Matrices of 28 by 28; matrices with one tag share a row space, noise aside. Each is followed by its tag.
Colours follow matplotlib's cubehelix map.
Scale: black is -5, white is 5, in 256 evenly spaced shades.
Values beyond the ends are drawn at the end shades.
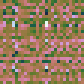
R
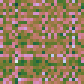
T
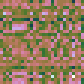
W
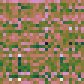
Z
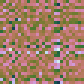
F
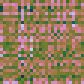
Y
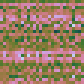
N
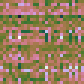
Z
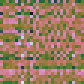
Y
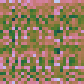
F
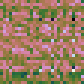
W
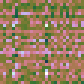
R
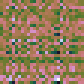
F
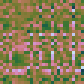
W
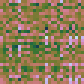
Z
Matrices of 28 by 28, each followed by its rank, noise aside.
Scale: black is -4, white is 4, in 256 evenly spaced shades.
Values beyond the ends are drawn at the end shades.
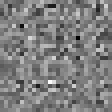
six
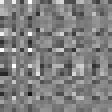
two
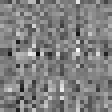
four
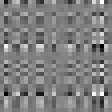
one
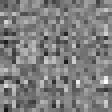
four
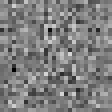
six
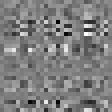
three
